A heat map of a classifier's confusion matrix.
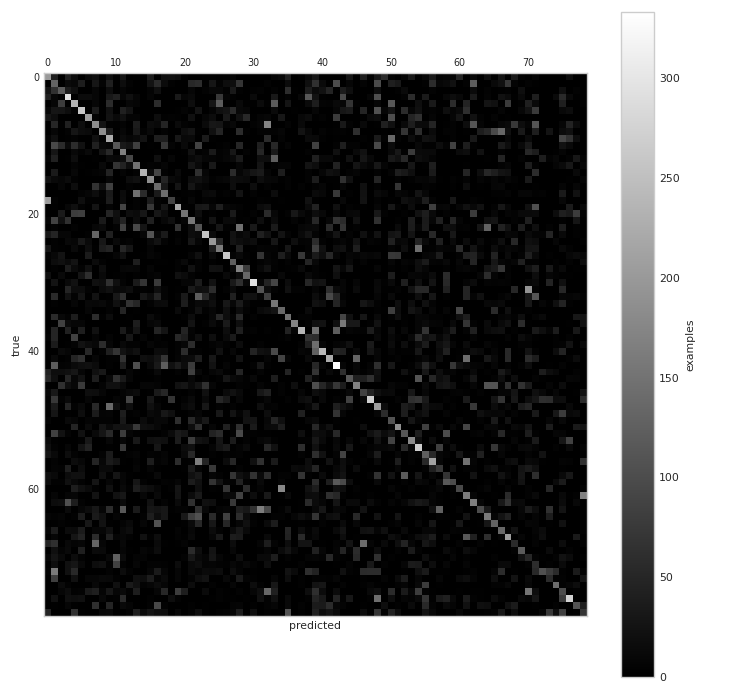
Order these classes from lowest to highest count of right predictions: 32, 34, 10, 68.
68, 32, 10, 34
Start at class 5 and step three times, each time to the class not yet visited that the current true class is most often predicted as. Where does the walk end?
50
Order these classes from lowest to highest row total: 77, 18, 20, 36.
18, 77, 36, 20
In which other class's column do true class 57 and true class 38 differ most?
4
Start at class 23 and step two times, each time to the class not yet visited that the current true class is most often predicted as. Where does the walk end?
32
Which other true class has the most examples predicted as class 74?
72
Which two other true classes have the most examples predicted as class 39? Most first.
37, 40
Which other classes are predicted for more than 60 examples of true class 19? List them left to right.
11, 15, 56, 71
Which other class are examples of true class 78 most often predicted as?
35
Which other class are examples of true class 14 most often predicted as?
16
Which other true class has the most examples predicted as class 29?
28
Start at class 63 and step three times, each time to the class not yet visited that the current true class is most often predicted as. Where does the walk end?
10
